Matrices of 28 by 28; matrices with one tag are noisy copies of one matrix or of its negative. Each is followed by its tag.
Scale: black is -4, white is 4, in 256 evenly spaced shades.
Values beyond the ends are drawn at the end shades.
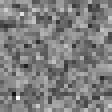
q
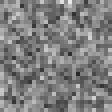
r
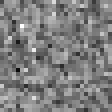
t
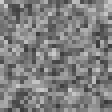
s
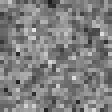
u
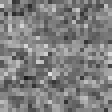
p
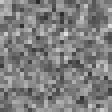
q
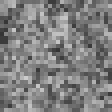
u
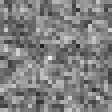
p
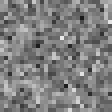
s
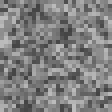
u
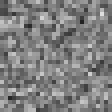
q
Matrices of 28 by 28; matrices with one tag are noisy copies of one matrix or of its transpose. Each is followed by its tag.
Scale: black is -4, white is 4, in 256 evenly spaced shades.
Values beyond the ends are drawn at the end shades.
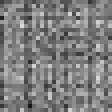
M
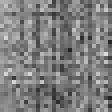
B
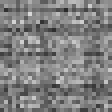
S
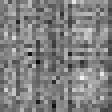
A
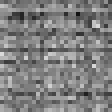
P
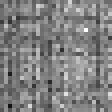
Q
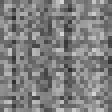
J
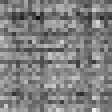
P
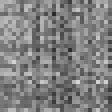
B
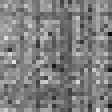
B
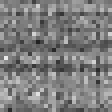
J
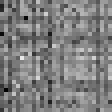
Q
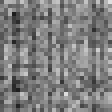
P
